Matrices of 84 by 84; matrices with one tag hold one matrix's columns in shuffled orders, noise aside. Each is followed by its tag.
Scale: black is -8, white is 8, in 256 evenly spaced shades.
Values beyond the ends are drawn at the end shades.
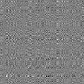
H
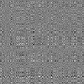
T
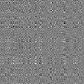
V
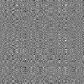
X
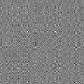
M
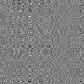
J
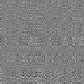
T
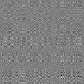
T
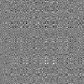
V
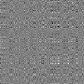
V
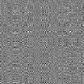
M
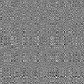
T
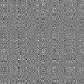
X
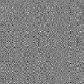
M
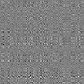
T
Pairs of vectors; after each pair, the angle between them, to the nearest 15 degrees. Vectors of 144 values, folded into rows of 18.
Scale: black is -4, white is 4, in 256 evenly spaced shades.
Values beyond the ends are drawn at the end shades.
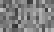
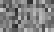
15 degrees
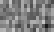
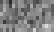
120 degrees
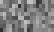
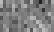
75 degrees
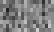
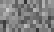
135 degrees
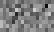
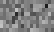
30 degrees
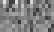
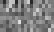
165 degrees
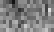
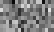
45 degrees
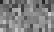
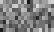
135 degrees
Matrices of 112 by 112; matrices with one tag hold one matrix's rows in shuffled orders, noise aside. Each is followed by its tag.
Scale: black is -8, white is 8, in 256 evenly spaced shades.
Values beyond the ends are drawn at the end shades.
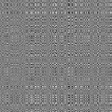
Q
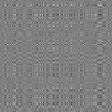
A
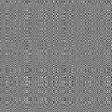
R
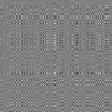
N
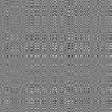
Q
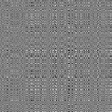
Q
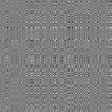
Q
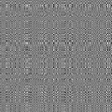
R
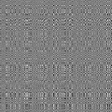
R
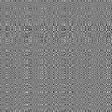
R
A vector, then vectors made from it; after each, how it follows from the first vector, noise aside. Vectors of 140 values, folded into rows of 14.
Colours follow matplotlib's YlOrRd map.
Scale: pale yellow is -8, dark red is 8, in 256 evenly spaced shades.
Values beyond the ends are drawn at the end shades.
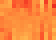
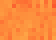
shrunk.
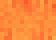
shrunk.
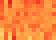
reversed, negated.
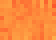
shrunk.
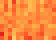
reversed.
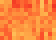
copied.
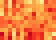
reversed, scaled up.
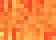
reversed, negated.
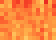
copied.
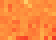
negated, partly zeroed.
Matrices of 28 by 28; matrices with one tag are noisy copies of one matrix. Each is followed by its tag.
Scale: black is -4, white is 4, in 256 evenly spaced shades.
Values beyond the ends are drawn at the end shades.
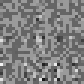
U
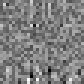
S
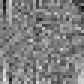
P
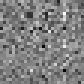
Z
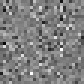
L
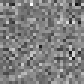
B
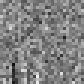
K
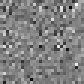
L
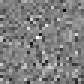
U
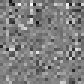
B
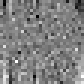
P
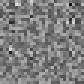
B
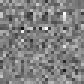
Z
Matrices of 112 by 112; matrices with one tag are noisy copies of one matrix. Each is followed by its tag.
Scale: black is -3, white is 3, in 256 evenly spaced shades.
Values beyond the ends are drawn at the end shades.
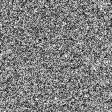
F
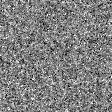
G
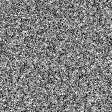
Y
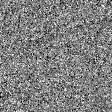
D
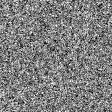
G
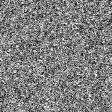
D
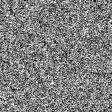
G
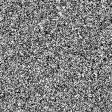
D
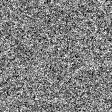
F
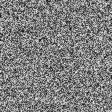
F
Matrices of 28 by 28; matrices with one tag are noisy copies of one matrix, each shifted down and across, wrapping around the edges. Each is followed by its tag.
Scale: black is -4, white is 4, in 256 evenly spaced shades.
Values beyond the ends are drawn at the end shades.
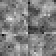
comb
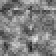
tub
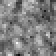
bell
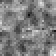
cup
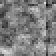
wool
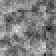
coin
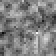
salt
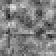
tub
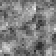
coin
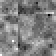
comb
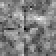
wool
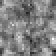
bell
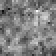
salt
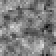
coin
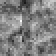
coin
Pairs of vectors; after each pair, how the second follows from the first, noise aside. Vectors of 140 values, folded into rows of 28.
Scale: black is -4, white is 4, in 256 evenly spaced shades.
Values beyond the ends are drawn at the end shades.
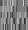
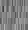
reversed, shrunk.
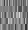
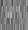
reversed, shrunk.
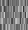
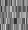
shuffled.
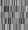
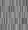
wrapped around, shrunk.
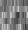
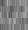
reversed, shrunk.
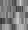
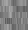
reversed, shrunk.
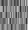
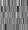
negated, partly zeroed.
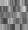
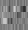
negated, partly zeroed.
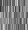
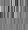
negated, partly zeroed.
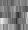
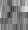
reversed.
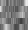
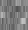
wrapped around, shrunk.
